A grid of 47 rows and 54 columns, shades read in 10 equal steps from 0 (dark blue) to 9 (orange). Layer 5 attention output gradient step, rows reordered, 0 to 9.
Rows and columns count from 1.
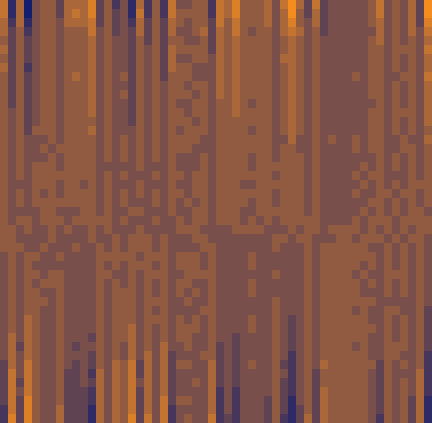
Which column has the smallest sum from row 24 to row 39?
54
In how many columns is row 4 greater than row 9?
13
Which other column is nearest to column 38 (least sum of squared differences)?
52
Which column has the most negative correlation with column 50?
45
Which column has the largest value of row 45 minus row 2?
4
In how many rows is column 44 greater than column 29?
22
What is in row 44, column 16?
5
